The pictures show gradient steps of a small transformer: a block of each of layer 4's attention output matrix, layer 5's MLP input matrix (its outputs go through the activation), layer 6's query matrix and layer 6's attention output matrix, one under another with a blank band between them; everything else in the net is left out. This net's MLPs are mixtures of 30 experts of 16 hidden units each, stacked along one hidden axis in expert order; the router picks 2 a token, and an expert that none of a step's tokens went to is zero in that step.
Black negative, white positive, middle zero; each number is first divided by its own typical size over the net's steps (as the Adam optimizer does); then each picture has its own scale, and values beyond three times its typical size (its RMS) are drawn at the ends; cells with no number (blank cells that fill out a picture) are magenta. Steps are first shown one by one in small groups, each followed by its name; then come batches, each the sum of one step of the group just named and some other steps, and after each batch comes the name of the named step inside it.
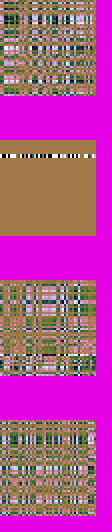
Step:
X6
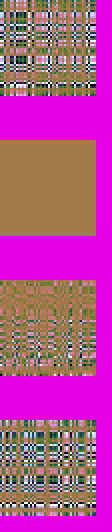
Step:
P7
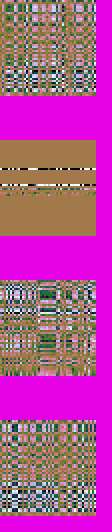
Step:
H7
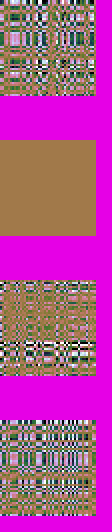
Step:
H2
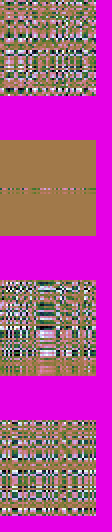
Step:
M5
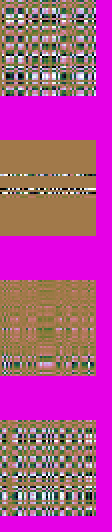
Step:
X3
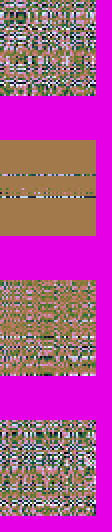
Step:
P7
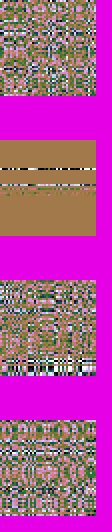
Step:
H7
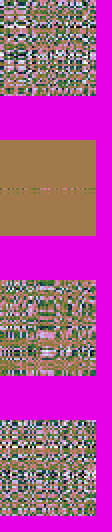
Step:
M5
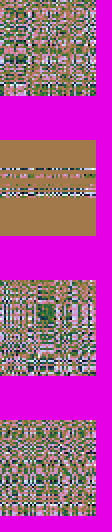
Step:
P7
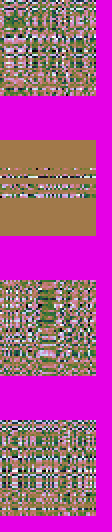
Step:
M5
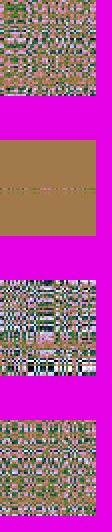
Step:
M5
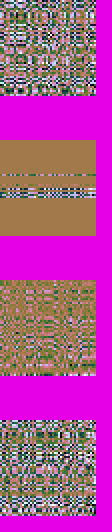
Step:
P7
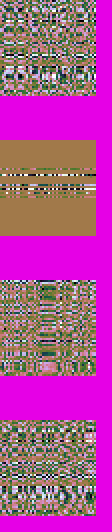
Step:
X3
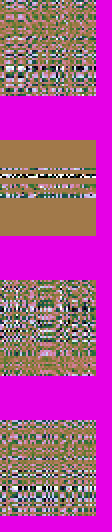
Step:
M5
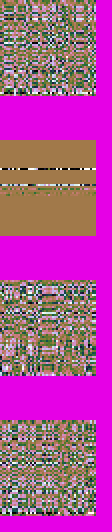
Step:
H7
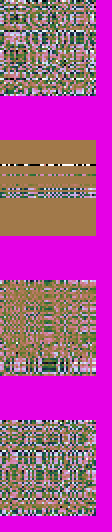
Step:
H2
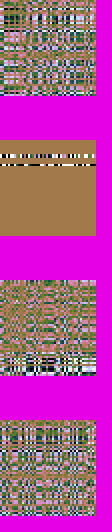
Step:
X6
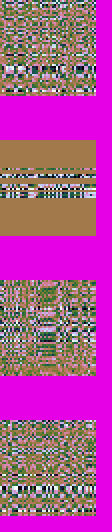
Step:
H7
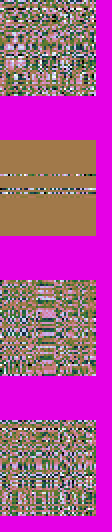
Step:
X3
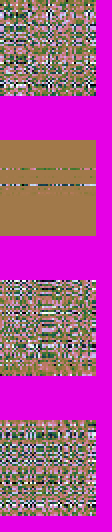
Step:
P7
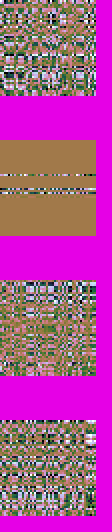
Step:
X3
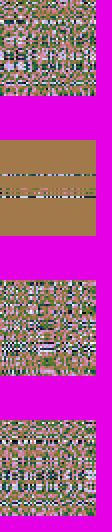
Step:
M5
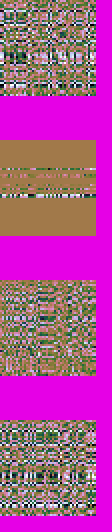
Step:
P7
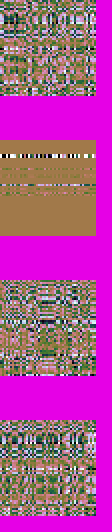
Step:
X6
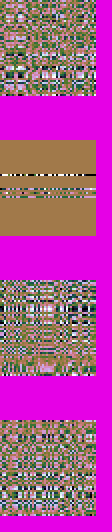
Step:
X3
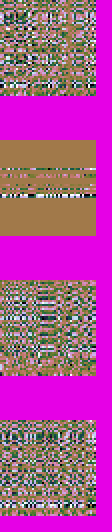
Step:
P7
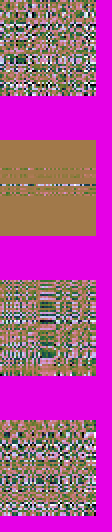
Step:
P7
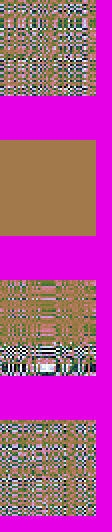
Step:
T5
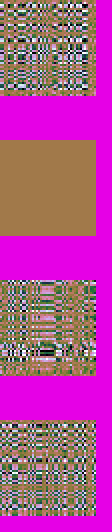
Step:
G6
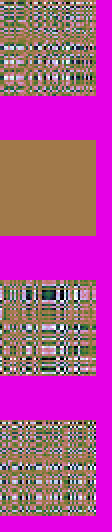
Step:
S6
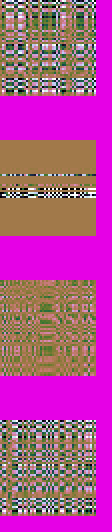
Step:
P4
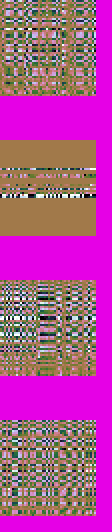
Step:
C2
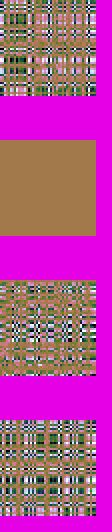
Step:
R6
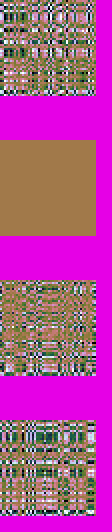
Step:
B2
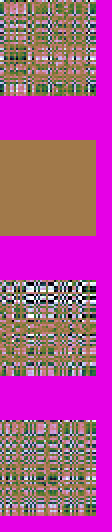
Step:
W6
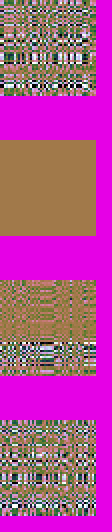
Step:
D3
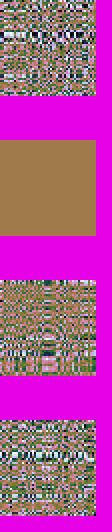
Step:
G6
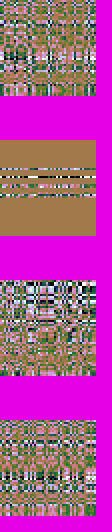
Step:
W6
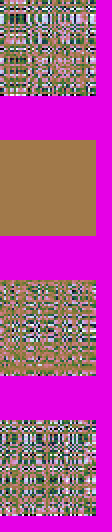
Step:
R6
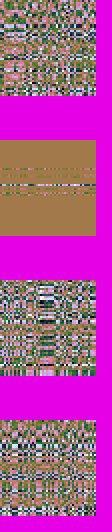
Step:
W6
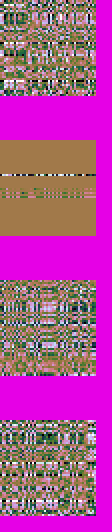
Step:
B2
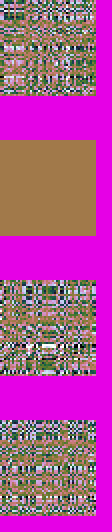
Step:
S6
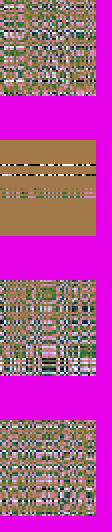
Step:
S6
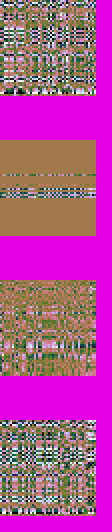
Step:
P4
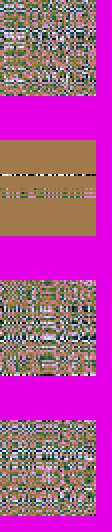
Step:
S6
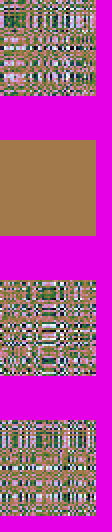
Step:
S6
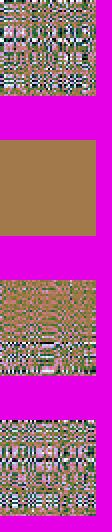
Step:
D3
